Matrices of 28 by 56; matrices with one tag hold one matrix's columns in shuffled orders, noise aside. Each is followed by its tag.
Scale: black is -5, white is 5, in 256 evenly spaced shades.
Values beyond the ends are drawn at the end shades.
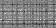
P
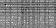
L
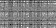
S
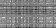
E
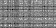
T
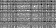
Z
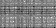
E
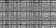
S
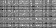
T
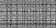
P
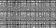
S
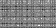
T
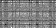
S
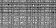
L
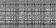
P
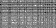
L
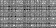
T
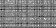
T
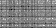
T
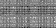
E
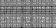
E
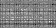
P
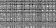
Z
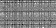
S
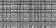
Z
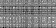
E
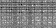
L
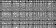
S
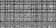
Z
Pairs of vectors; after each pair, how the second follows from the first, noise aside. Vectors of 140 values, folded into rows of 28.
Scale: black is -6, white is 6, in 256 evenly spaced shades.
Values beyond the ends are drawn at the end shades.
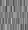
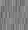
wrapped around, shrunk.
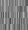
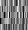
reversed, negated, scaled up.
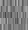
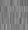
wrapped around, shrunk.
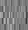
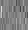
reversed, negated, partly zeroed.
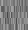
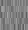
negated, shrunk.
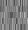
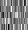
reversed, negated, scaled up.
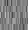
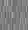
negated, shrunk.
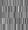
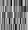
reversed, negated, scaled up.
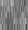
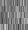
wrapped around.
